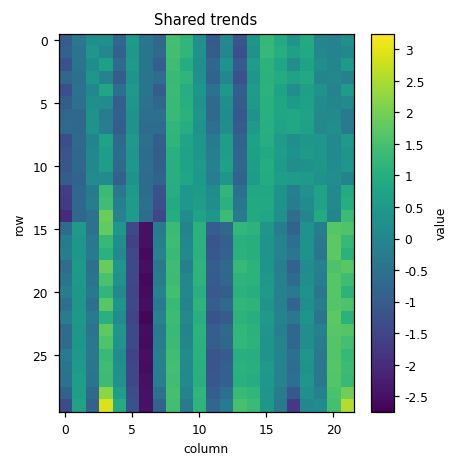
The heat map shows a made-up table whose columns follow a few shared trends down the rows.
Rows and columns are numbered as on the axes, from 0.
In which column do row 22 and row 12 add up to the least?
6
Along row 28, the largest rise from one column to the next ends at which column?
3
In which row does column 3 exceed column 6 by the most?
29
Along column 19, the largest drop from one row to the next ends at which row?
15
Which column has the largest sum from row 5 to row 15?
8
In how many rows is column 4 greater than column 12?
15
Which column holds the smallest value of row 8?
0
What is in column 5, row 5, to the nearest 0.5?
0.5
